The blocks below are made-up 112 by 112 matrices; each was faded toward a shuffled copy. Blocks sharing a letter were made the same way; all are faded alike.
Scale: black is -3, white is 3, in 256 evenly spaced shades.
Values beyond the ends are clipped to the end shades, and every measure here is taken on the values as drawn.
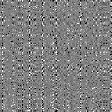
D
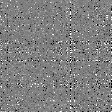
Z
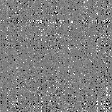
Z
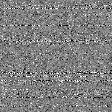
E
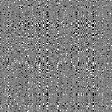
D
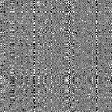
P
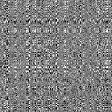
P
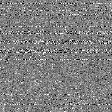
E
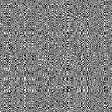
P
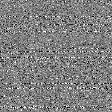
E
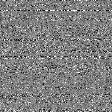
E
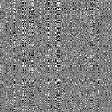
P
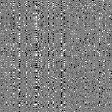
D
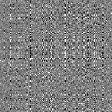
P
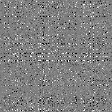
Z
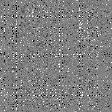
Z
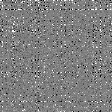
Z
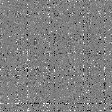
Z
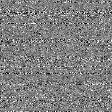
E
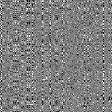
P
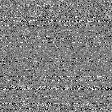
E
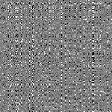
D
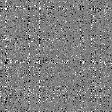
Z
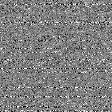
E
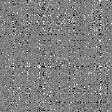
Z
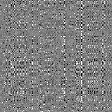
D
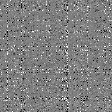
Z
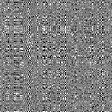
P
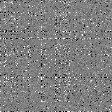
Z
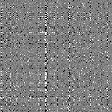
D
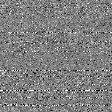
E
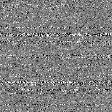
E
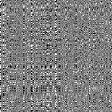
P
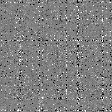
Z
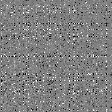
Z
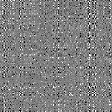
D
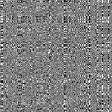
P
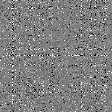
Z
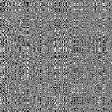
P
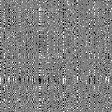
D
